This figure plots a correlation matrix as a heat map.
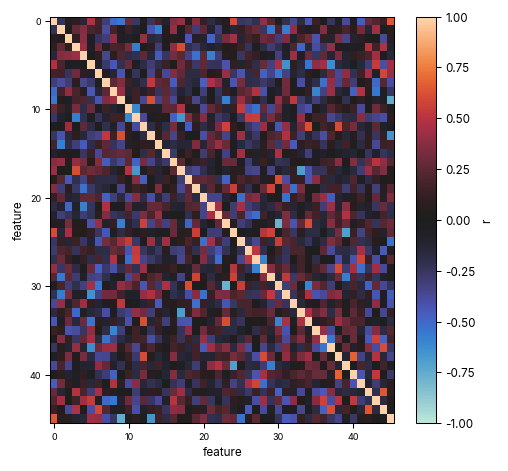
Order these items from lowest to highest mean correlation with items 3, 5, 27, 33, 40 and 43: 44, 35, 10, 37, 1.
37, 44, 10, 35, 1
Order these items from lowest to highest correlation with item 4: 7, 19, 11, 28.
19, 7, 11, 28
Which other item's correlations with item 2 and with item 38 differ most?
40
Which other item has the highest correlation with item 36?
43
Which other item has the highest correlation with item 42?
44
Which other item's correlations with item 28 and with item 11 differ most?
27
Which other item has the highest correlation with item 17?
3
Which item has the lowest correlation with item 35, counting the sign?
8
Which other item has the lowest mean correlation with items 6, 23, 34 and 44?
30
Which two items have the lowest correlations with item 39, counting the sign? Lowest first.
24, 29
